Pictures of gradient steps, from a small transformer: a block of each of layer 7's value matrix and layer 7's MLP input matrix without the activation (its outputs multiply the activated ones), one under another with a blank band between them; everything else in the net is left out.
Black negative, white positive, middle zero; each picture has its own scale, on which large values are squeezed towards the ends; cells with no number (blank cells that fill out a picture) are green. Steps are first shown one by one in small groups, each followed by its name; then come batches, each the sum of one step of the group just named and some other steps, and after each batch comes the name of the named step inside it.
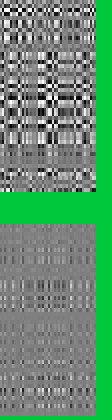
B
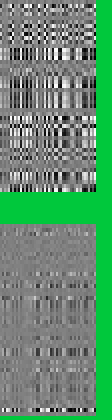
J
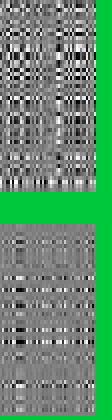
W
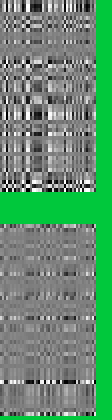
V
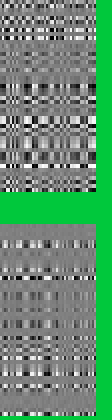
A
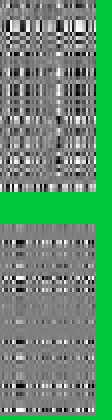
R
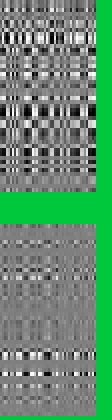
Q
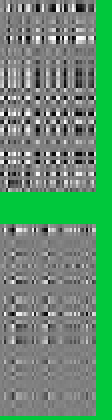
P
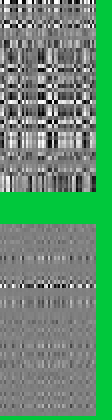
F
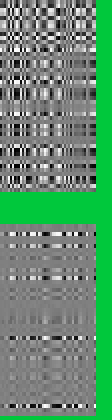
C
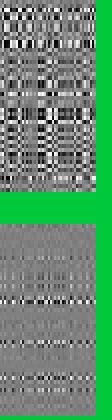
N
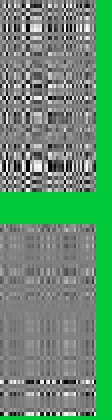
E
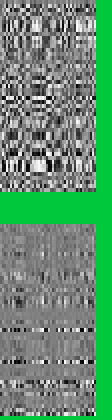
E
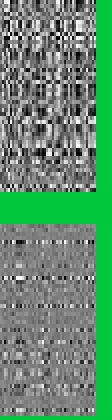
R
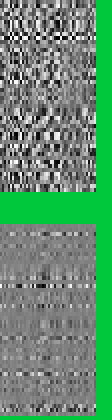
C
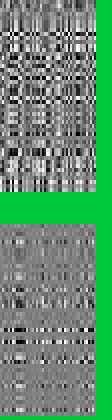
W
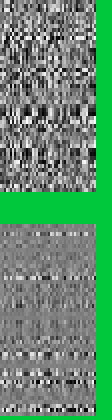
Q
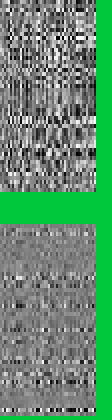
J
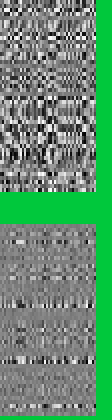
B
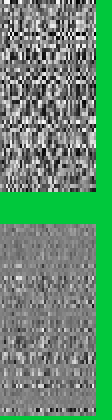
F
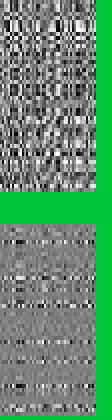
R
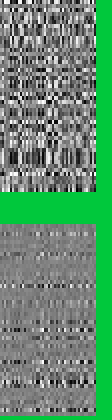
F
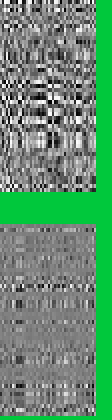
F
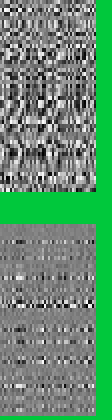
B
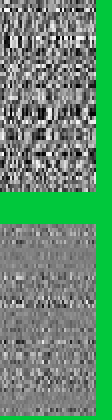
N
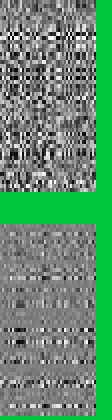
W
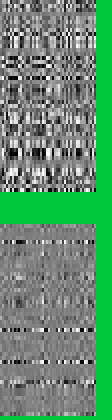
V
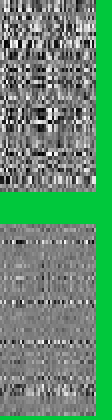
N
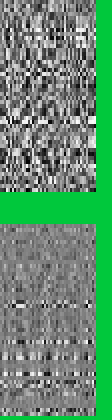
A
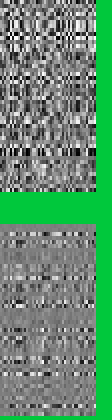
C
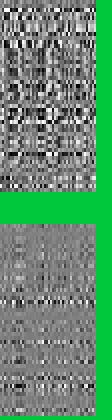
N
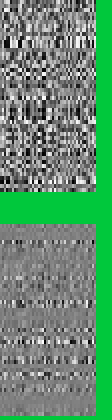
N
